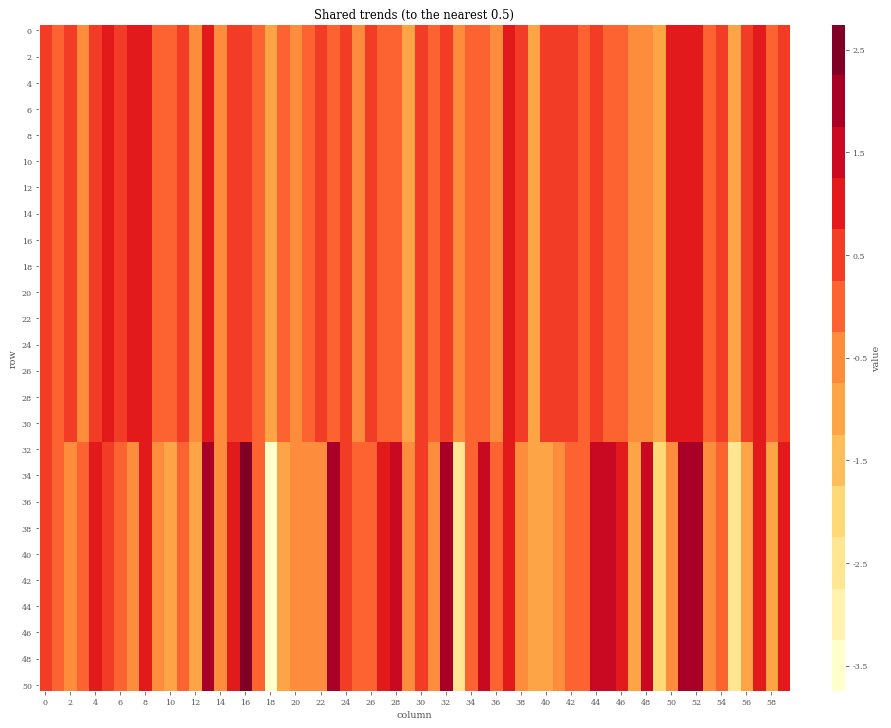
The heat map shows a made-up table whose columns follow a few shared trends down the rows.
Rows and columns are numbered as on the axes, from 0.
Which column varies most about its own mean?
18
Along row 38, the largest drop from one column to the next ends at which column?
33
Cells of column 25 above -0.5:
19
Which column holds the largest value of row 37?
16
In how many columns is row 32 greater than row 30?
20
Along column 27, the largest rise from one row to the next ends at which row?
32
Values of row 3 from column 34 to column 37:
0 0 -0.5 1
